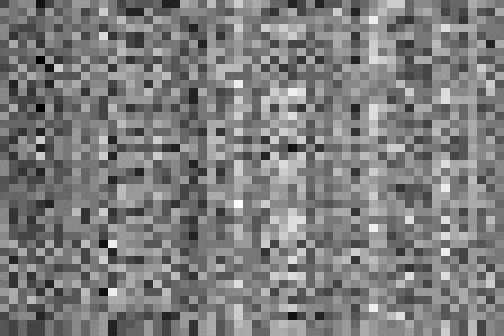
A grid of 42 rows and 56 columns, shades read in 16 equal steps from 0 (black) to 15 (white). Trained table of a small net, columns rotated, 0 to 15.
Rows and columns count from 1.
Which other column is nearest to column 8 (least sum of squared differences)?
37
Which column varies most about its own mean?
33
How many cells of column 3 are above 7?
12
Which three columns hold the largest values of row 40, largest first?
45, 27, 44
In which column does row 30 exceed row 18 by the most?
30
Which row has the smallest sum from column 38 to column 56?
31
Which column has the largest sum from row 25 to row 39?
42
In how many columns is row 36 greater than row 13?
22
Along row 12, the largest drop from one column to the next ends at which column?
35
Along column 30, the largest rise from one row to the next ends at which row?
21
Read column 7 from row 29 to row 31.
4 4 4
